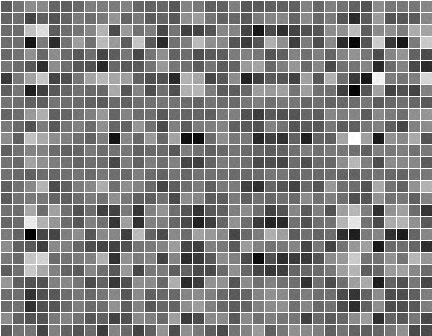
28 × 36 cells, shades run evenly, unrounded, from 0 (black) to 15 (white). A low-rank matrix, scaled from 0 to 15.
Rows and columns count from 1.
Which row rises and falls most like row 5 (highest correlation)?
18
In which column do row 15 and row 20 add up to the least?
3
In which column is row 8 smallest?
30
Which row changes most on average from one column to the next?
4
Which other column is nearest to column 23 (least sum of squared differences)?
24
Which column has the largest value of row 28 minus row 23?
22
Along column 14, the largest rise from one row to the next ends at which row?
5
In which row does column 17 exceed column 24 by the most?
7
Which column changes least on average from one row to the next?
2
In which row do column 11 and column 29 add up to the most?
19
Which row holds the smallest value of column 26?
12
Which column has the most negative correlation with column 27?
9
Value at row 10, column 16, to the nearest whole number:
6
